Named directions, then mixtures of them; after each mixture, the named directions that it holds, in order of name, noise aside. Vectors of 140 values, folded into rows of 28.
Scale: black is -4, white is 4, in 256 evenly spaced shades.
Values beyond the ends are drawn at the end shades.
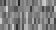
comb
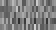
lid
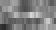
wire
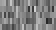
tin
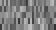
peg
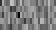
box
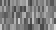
peg.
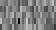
comb, lid, peg.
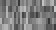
comb, peg, wire.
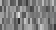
box, comb, peg.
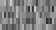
tin.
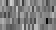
box, lid, tin.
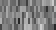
comb, peg.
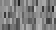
comb, tin.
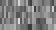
comb, peg, tin.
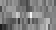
peg, wire.
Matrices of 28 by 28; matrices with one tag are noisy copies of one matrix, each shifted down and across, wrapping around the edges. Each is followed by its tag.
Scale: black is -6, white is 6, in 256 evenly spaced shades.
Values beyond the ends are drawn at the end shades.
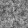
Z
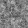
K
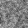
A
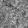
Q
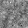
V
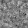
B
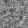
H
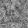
K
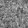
Z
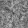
Q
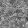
H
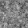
A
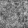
K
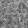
Z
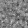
B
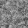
H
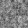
K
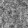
Q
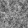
A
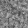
B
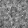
Z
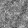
V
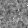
Z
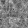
K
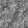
V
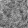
K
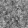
A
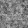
A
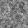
A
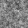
A
